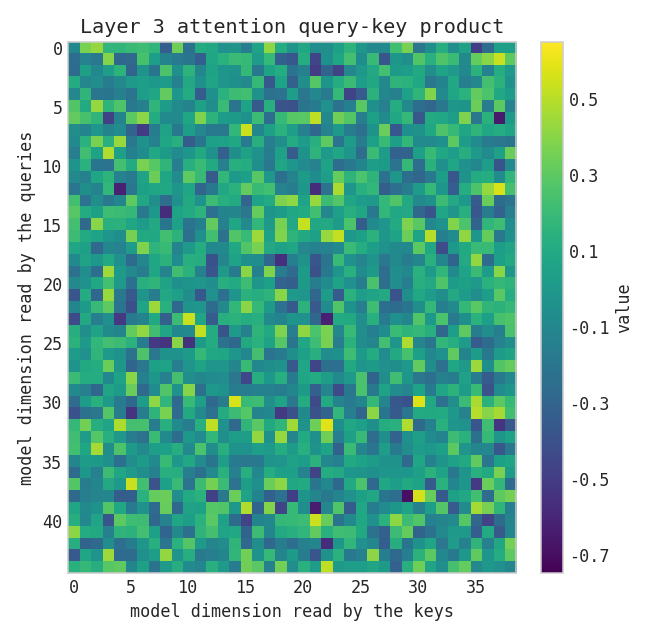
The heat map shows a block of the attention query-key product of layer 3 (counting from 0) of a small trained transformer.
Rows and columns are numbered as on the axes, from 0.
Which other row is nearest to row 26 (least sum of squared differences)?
3
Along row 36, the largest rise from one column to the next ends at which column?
22
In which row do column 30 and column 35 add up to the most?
30
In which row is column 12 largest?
32
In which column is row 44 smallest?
28
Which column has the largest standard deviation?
21
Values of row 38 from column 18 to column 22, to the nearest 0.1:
-0.2 -0.5 0 -0.1 -0.2
